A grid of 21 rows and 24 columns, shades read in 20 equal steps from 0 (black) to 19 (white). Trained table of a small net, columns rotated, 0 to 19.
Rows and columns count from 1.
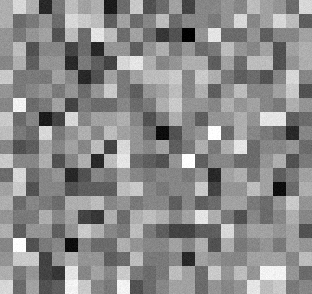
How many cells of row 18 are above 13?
1
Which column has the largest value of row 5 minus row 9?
4
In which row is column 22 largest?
20
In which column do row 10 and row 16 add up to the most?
17
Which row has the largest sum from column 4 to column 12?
10
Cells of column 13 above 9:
12
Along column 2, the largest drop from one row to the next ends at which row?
9
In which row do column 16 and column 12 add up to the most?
16
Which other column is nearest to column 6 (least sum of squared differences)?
22
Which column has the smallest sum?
5
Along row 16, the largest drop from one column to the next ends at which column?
7
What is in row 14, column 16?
15
